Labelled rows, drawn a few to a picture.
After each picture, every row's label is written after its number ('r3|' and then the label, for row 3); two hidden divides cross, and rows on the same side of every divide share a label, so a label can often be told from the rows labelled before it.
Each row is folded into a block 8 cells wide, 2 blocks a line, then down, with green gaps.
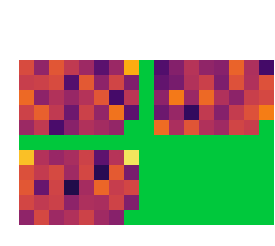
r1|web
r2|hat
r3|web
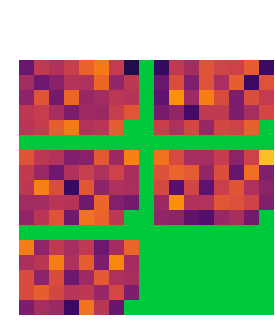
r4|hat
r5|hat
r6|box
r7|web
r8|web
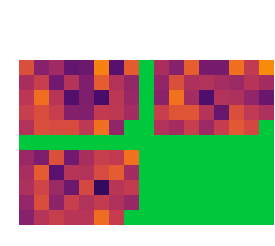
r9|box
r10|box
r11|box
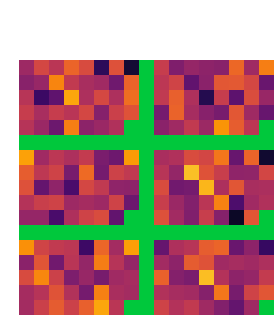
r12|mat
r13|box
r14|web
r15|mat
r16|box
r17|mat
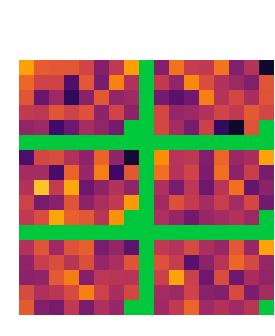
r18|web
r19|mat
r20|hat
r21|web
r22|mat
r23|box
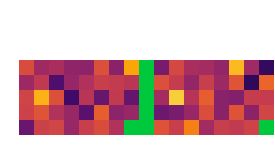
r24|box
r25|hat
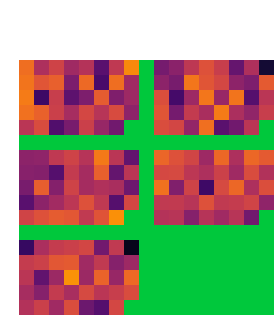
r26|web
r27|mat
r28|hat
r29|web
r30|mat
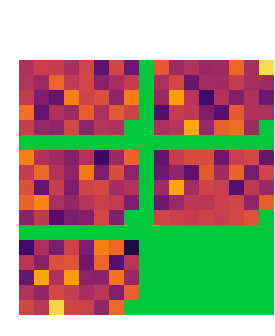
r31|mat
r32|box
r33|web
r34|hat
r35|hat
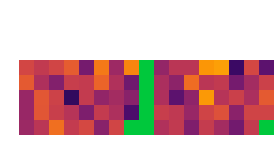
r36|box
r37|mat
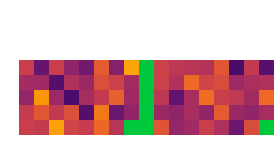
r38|box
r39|mat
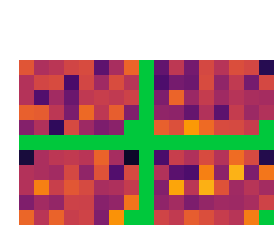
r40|web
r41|hat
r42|hat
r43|hat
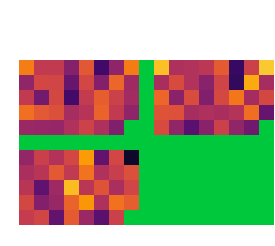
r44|web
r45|web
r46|mat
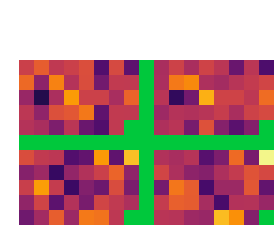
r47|mat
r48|mat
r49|box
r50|box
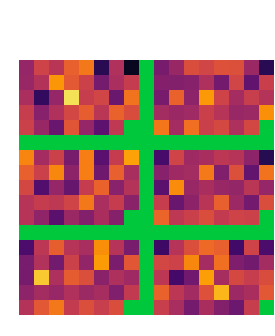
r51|mat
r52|hat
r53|web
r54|hat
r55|hat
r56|mat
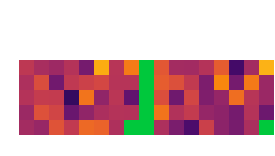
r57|box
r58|web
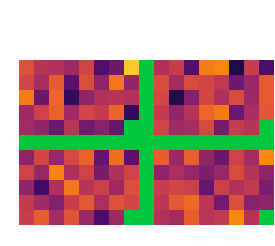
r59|web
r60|mat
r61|mat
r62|box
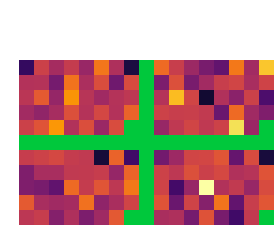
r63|hat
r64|box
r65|mat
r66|mat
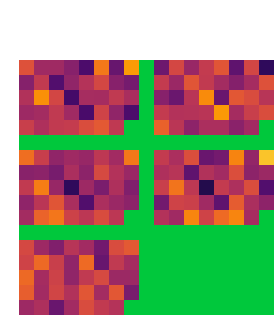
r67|box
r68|mat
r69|box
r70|box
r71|web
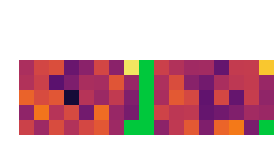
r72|box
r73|box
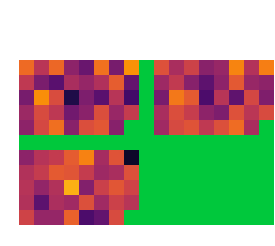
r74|box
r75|box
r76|mat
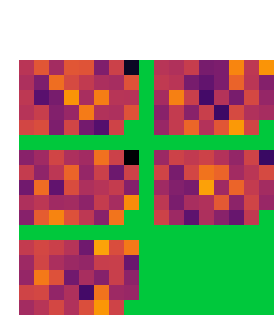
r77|mat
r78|box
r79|hat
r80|mat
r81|box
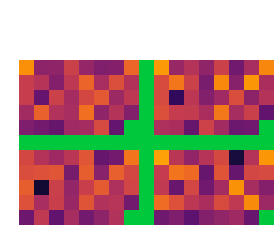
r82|web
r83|web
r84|web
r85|web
